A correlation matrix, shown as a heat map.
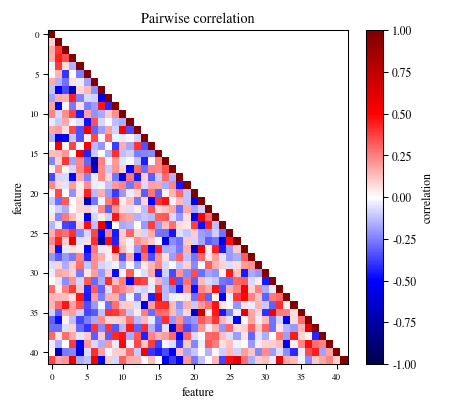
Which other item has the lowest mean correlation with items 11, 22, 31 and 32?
20
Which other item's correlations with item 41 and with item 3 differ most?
6
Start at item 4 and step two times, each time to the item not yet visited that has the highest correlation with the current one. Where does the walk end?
33
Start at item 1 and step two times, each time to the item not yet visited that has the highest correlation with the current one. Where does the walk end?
5
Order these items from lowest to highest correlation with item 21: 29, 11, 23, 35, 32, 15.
29, 11, 32, 15, 23, 35
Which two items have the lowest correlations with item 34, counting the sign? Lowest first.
13, 40
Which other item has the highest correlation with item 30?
25
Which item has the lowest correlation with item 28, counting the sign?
12
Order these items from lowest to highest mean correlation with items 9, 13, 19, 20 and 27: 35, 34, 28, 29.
34, 29, 28, 35
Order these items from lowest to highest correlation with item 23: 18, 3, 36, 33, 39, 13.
18, 13, 33, 3, 39, 36
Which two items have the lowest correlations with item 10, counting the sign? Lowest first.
18, 4
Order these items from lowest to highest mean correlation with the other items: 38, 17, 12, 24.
24, 17, 12, 38
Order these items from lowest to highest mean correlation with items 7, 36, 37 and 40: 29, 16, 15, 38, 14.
15, 14, 38, 29, 16
